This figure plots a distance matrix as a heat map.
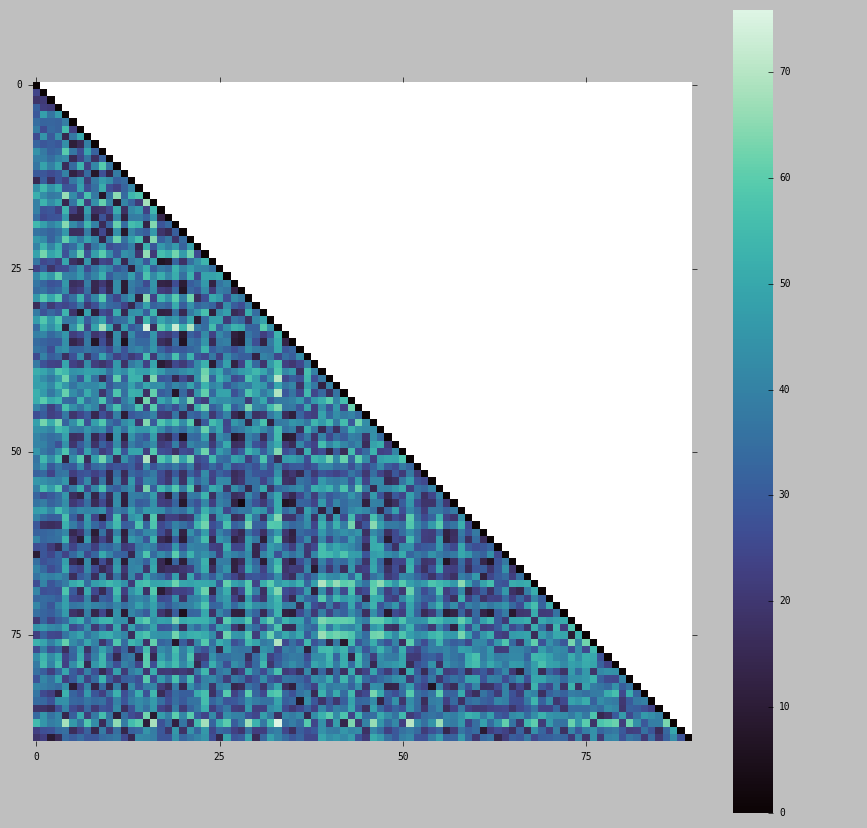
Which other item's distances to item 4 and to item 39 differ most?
33
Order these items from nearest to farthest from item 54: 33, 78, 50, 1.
78, 50, 1, 33
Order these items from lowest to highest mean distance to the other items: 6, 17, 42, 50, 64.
17, 6, 50, 64, 42
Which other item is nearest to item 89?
2
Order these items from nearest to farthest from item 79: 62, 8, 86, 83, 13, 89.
86, 13, 89, 8, 62, 83
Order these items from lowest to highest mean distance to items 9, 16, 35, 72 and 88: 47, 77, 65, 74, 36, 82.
65, 82, 74, 36, 77, 47
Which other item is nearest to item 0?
64
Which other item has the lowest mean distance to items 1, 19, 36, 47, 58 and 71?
84
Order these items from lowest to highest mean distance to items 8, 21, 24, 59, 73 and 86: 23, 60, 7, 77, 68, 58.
60, 77, 7, 68, 58, 23
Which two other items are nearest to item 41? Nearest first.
58, 39
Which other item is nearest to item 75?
73
